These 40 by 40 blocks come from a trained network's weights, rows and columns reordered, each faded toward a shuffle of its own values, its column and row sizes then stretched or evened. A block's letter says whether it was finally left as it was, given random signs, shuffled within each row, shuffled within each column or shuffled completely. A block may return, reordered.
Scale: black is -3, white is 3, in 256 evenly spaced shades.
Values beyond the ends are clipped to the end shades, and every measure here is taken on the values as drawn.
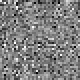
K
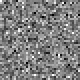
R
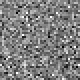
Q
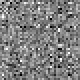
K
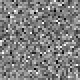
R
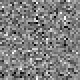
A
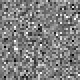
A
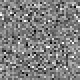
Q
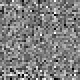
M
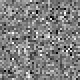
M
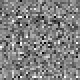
M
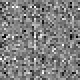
K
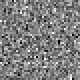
R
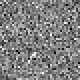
R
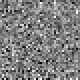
M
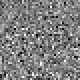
Q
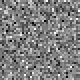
R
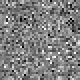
A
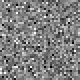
R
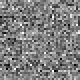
Q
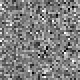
A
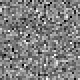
R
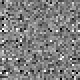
M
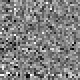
M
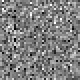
A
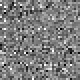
M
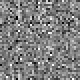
K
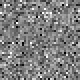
Q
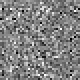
M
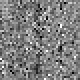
A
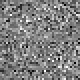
Q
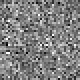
M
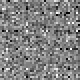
M
